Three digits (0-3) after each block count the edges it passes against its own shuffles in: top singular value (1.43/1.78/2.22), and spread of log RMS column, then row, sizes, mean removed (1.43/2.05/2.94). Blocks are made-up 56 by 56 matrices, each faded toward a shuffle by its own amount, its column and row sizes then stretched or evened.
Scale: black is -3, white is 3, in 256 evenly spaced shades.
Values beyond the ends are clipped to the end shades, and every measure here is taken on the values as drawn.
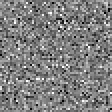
0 0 1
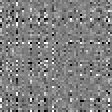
3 3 2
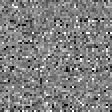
1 0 2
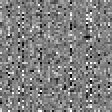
0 3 1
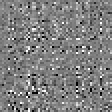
2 2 2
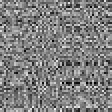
3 1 2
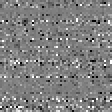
0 1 3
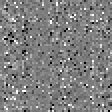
0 2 1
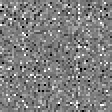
0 1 1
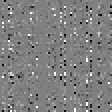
1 3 1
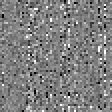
0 3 0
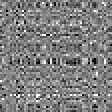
3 1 2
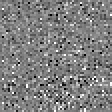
1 1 1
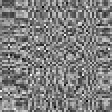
3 0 0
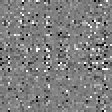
1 2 2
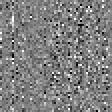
0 3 0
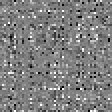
2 2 2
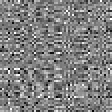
3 1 2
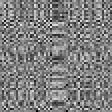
3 2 2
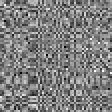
3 0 1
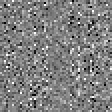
0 2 0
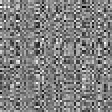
3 3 1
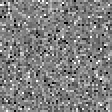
0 0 0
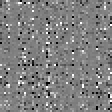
0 3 2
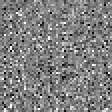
1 2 1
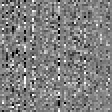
1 3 0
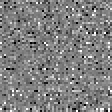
1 1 2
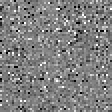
1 1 1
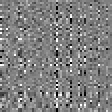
3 3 1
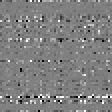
2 1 3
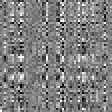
3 3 1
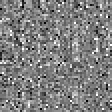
1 1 0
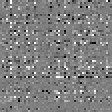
1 2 3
